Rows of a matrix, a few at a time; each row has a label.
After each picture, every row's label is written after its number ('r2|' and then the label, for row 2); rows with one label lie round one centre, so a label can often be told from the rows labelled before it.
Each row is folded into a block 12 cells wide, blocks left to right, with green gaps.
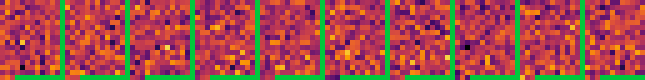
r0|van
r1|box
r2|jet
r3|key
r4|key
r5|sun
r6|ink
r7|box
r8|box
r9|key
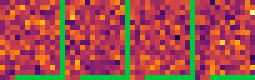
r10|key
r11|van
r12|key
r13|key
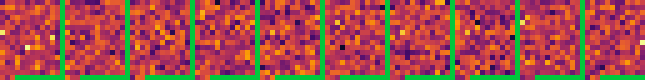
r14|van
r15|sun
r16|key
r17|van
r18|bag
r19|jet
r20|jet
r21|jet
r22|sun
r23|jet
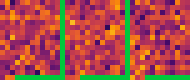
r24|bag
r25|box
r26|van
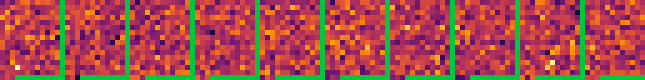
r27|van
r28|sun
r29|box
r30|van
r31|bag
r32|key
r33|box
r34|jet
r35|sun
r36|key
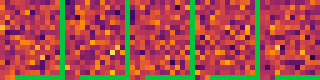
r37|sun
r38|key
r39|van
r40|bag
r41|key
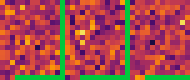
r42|key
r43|bag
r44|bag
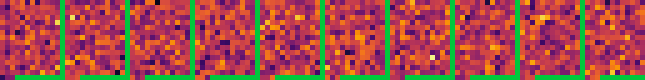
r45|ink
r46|sun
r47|key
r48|jet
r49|key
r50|key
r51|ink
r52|sun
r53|bag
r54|van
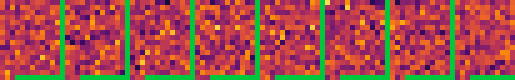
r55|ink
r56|sun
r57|ink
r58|jet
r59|bag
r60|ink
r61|sun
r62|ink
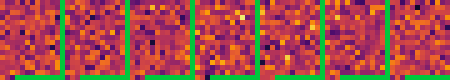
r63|sun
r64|ink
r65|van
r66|sun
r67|box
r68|ink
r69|key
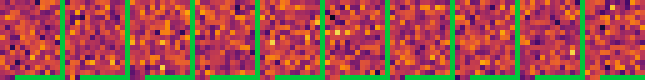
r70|key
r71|box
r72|ink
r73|bag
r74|ink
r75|bag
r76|ink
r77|jet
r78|jet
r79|van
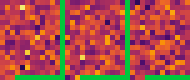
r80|van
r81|key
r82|sun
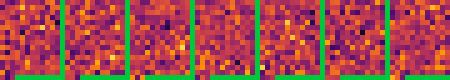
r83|sun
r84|box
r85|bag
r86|sun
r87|key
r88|van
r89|van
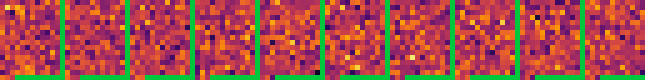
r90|jet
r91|sun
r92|van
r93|jet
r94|sun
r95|jet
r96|sun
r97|van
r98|box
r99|van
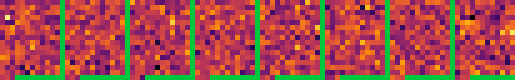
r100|sun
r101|van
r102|ink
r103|sun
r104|jet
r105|key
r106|van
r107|box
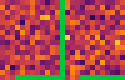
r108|bag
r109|ink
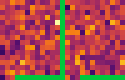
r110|ink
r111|van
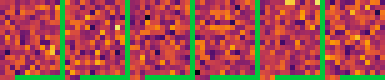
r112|ink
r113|box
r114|key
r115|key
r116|bag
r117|key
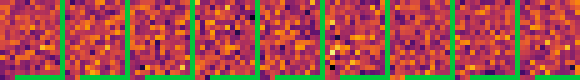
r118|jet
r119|key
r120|jet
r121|sun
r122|key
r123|jet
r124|bag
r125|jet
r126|key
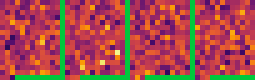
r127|box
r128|jet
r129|bag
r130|jet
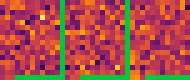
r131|ink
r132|bag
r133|bag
